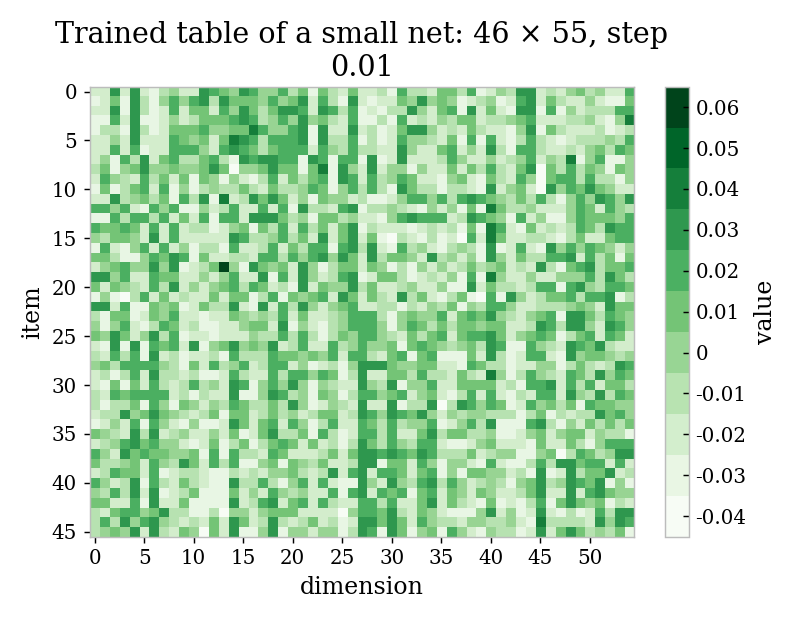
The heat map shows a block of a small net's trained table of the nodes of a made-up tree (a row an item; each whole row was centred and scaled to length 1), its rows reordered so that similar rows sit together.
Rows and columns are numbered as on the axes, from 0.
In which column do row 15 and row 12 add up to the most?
40
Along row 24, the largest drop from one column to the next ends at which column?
20
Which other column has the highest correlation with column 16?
13
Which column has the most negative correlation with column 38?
47
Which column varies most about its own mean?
27
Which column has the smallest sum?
42
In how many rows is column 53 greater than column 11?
29
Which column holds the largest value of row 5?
14
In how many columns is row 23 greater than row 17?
22
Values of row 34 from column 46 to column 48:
-0.01 -0.03 0
